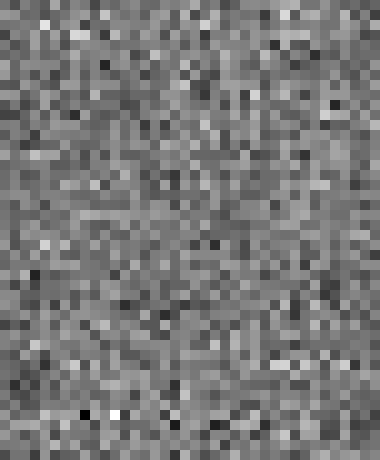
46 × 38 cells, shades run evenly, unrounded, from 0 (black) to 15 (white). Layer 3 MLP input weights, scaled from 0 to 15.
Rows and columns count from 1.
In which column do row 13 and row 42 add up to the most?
12
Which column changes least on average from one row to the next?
16
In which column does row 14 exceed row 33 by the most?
22
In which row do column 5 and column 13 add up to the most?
3
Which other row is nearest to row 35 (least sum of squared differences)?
5
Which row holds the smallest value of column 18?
43
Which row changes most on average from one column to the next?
42
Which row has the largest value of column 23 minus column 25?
25
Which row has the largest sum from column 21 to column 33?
19
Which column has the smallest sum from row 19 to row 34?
18
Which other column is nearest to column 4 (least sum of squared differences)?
6
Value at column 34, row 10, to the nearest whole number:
9
